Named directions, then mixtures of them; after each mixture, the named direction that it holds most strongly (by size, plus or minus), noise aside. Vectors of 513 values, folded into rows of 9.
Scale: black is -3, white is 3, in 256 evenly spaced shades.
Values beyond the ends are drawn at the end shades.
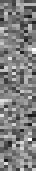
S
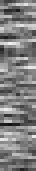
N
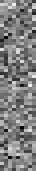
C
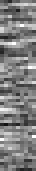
N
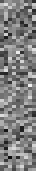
C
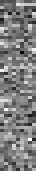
S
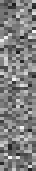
C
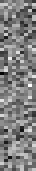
C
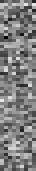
C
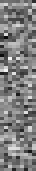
C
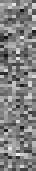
C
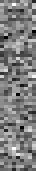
C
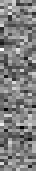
C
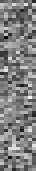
C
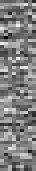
N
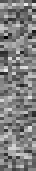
C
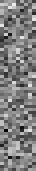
C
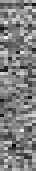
S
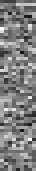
S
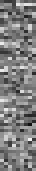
S
